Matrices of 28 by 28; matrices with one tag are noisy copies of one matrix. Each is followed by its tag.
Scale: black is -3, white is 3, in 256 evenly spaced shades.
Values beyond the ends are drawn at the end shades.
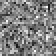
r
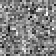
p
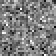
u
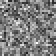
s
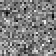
r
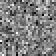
p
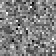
p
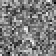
u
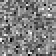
p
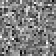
s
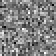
r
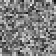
u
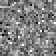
s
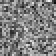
u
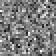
p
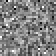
r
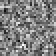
s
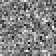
r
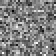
s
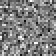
s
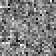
s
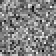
u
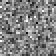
p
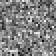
r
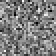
p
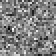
p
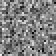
u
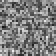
r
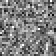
s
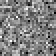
s
